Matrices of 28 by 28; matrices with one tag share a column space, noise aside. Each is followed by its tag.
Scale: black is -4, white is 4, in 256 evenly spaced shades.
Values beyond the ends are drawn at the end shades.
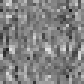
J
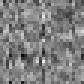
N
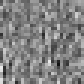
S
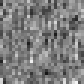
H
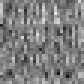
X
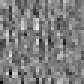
H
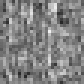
X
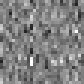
N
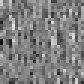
H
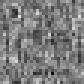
H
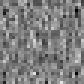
H
